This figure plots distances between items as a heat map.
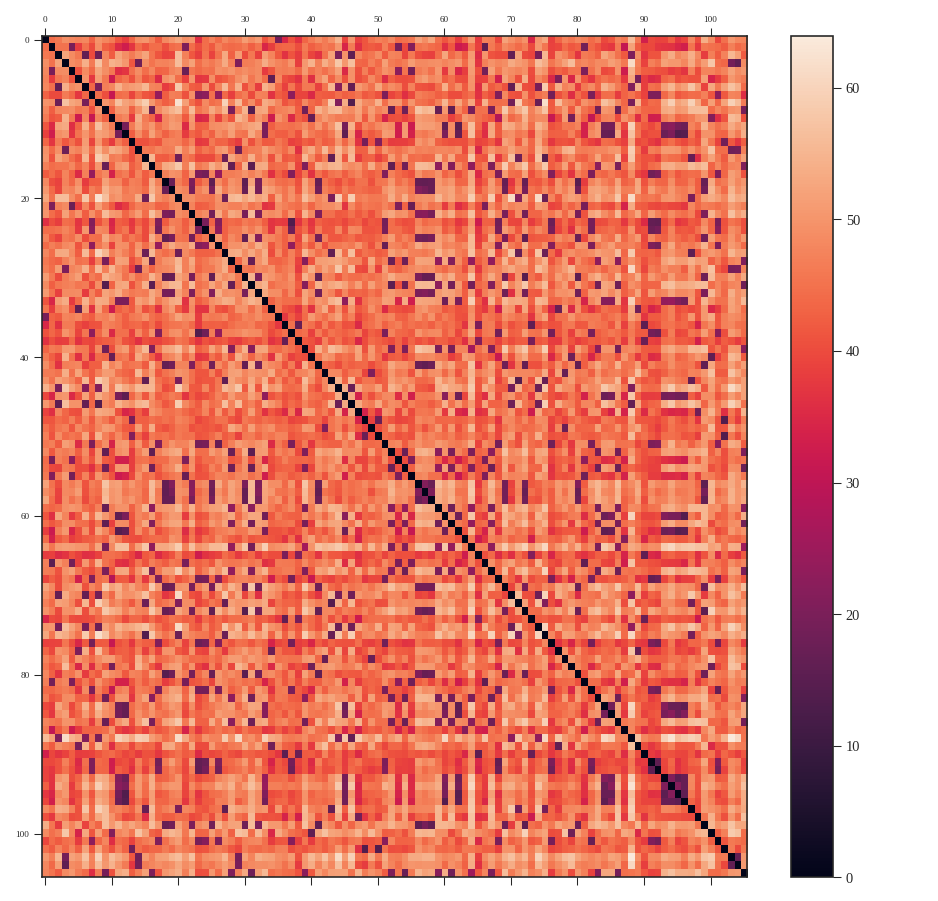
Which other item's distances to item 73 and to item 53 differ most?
36
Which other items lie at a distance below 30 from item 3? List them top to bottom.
14, 29, 103, 104
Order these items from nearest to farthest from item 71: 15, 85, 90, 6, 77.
15, 77, 90, 85, 6
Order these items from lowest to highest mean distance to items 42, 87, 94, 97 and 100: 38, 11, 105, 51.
11, 38, 51, 105
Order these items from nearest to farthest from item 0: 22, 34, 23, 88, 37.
23, 37, 34, 22, 88
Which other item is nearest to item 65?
90
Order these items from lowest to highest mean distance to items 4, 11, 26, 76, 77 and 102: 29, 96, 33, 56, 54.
96, 33, 54, 29, 56
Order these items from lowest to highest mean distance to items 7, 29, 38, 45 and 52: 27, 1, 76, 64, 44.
76, 1, 64, 27, 44
